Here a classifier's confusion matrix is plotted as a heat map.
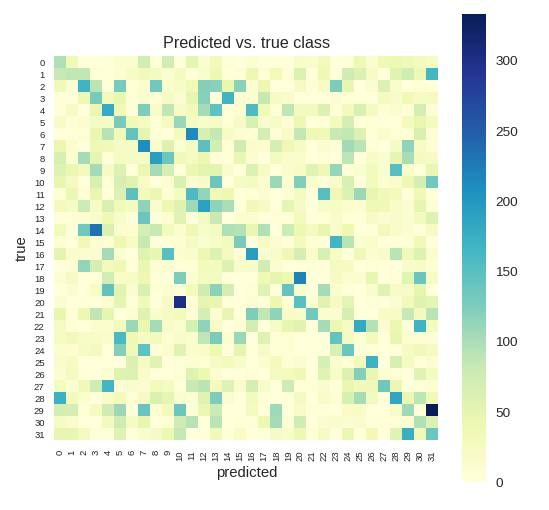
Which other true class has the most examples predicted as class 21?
9
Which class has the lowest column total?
21
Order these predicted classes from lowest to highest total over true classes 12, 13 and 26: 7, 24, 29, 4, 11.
29, 24, 4, 11, 7
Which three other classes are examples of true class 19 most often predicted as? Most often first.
4, 13, 22
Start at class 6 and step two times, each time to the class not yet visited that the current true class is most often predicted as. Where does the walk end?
22
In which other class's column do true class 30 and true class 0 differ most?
18
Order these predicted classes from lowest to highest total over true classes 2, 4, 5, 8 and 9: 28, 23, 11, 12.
11, 28, 23, 12
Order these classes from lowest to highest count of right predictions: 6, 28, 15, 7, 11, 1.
1, 15, 6, 11, 28, 7
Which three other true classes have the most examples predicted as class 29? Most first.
31, 7, 8
